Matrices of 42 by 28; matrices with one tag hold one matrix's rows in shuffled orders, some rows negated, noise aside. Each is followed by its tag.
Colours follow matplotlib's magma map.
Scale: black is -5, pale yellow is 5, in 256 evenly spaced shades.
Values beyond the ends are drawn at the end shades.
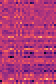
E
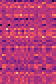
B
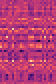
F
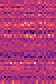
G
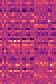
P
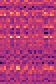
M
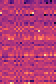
E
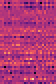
G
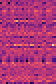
B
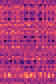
G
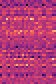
B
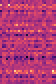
B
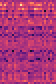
F
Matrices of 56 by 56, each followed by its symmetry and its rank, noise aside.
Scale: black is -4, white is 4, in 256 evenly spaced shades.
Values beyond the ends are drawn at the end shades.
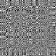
antisymmetric, rank four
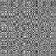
no symmetry, rank four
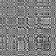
symmetric, rank three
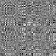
symmetric, rank three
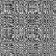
antisymmetric, rank four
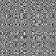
no symmetry, rank four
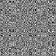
no symmetry, rank three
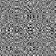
no symmetry, rank four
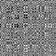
symmetric, rank four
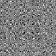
symmetric, rank five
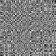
symmetric, rank four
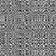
no symmetry, rank three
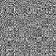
no symmetry, rank five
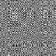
no symmetry, rank four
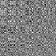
no symmetry, rank four
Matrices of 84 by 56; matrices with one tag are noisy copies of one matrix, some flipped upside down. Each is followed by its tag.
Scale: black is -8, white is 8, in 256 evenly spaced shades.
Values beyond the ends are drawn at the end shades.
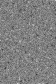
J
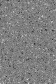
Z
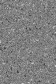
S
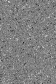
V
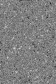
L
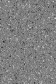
V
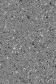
L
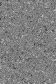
Z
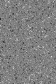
V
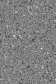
L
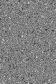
Z
